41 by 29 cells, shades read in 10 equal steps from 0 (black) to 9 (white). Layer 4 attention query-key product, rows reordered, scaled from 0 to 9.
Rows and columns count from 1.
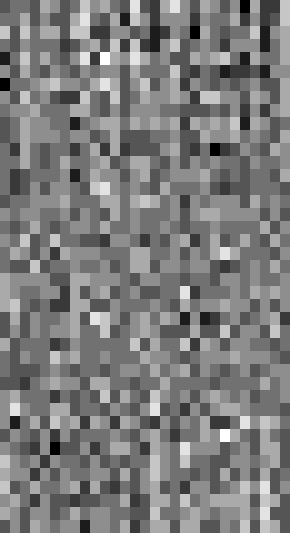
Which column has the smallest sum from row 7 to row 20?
19
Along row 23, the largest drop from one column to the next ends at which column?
20
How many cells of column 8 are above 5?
12
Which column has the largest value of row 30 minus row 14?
8
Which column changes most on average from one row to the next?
23
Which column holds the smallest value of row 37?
4
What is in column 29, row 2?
7
